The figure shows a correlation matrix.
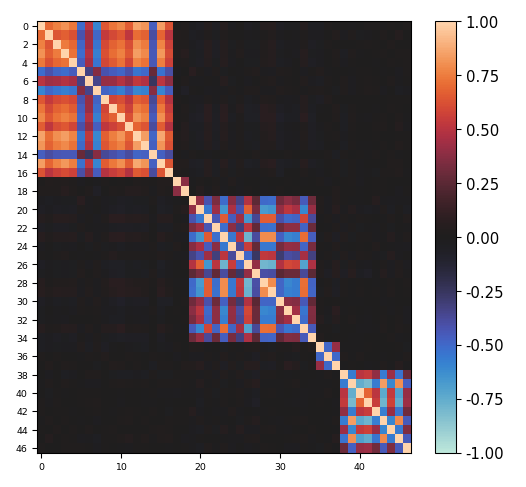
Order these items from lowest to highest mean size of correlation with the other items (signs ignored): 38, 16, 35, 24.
35, 38, 24, 16
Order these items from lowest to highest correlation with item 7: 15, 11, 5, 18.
15, 11, 18, 5
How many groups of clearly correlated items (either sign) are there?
5
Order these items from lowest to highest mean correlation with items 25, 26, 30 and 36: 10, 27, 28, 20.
28, 10, 27, 20
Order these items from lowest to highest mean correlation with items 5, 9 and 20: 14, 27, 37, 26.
14, 37, 27, 26
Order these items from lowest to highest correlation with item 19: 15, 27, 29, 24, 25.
29, 25, 15, 27, 24
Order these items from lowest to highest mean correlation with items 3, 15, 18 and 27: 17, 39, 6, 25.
25, 39, 17, 6
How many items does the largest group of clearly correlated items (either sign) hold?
17
